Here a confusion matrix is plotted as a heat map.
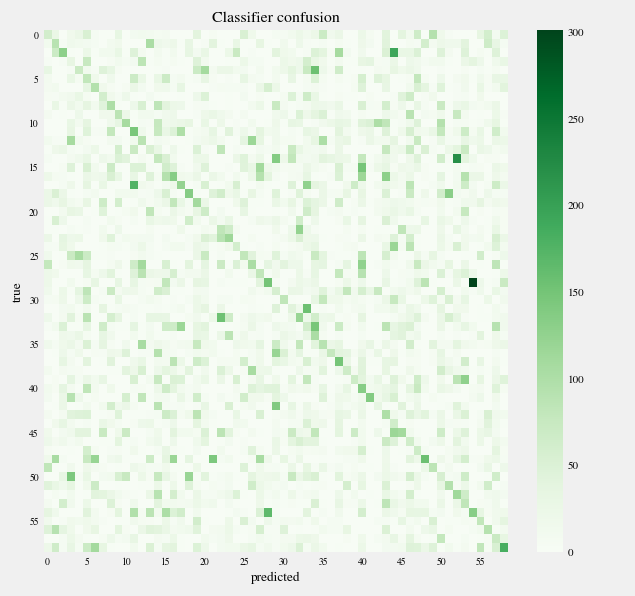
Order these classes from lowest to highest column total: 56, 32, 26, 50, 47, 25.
56, 25, 26, 32, 47, 50
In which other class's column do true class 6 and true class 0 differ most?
49
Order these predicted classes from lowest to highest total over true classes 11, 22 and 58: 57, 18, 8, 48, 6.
18, 48, 8, 6, 57
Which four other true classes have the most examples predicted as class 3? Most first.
50, 12, 41, 25
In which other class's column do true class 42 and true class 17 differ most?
11
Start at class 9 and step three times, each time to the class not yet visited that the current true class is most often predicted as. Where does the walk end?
19
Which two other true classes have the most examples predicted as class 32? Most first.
22, 35
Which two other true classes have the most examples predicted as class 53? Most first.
39, 16
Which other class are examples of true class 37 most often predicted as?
16
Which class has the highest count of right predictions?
58
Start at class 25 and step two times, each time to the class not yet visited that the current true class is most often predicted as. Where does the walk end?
34
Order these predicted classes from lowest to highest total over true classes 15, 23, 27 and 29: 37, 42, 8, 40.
42, 37, 8, 40
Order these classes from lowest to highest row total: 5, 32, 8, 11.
5, 8, 32, 11
